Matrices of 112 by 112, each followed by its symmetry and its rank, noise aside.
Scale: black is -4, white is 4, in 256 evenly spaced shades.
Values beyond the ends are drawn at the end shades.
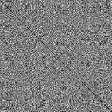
symmetric, rank twelve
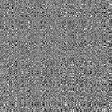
no symmetry, rank six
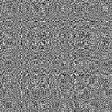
antisymmetric, rank six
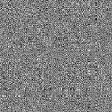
antisymmetric, rank twelve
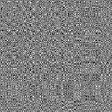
antisymmetric, rank six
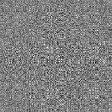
symmetric, rank eight
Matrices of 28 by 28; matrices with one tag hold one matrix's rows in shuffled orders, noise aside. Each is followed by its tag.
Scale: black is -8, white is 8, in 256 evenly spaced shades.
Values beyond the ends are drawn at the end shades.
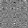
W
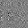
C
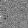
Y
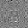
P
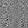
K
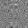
P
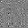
C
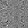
K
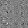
K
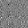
C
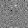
P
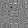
P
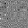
Y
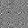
C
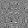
P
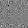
C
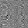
K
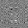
P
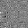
Y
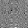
P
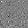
C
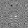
P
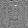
P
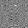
P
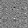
W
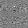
W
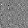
C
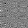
Y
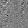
K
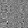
K
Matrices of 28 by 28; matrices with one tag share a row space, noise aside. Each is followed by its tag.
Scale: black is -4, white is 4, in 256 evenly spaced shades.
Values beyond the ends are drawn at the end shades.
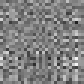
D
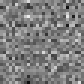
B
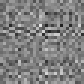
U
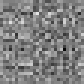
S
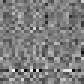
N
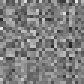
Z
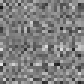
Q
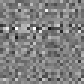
U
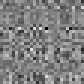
N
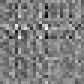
U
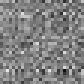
S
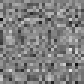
Z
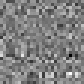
Z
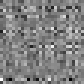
Z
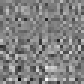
U
